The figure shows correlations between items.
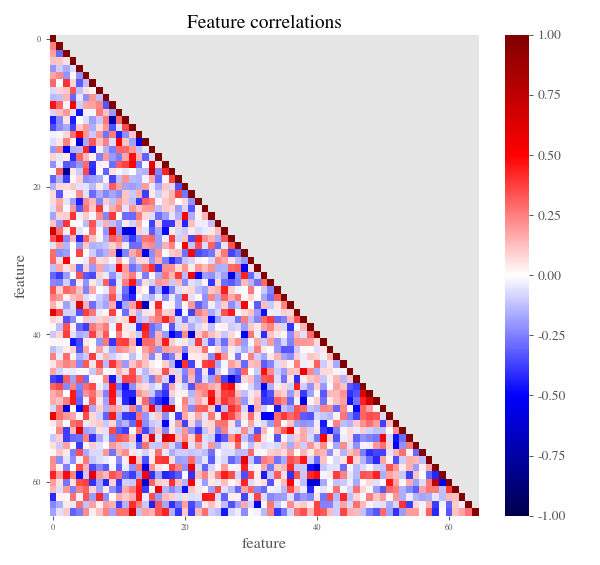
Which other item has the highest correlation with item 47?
48
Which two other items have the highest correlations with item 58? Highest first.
60, 21
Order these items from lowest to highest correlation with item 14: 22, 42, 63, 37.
63, 37, 42, 22
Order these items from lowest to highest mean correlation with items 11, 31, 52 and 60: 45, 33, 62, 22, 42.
33, 45, 22, 42, 62
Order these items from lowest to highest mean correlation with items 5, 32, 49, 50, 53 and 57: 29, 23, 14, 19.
14, 19, 23, 29
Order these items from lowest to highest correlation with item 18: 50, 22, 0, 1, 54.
0, 22, 1, 54, 50
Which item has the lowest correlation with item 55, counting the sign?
52
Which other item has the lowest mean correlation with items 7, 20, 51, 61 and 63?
19
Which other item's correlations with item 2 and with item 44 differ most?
50
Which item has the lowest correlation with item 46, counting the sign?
27
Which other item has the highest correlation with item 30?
2
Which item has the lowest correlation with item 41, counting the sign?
13
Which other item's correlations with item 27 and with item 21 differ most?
32
